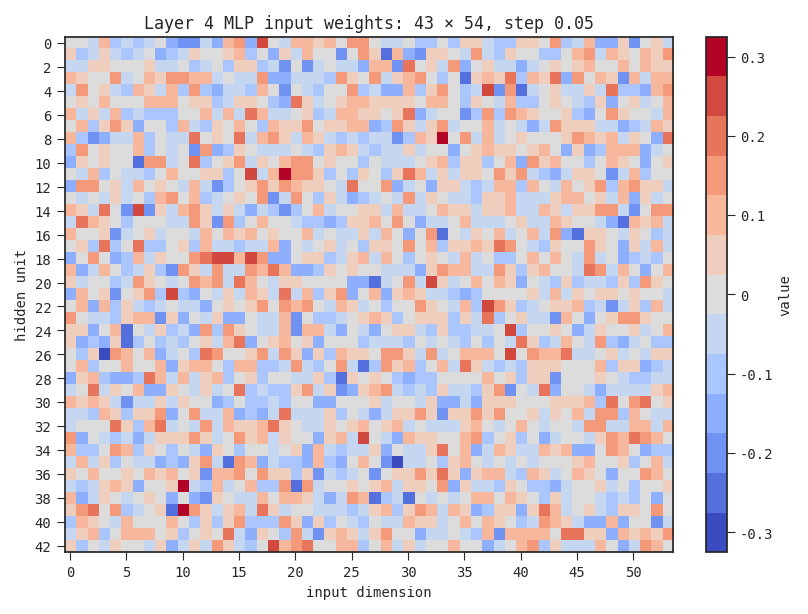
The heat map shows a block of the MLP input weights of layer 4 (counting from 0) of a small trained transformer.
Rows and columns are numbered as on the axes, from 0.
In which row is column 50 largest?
33
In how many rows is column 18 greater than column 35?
17
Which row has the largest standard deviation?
4
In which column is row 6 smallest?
35
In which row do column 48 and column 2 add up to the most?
30
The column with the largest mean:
39
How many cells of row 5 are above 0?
26
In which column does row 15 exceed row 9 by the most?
11
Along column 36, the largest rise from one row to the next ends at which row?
31
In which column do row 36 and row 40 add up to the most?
15
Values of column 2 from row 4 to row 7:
0 0 0.05 -0.1
